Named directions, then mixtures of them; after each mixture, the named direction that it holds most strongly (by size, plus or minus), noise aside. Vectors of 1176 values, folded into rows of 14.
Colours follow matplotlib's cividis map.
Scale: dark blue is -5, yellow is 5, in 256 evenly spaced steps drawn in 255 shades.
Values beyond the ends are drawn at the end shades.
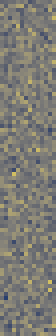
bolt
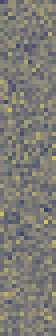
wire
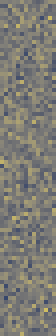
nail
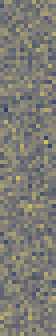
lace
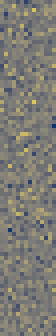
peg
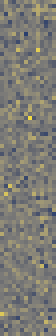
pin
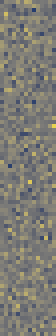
peg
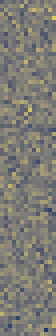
bolt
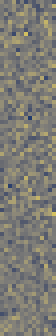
pin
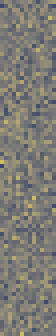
nail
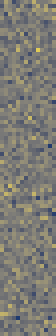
pin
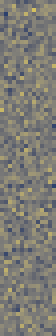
peg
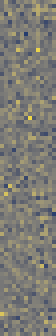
pin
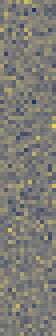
peg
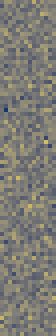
lace
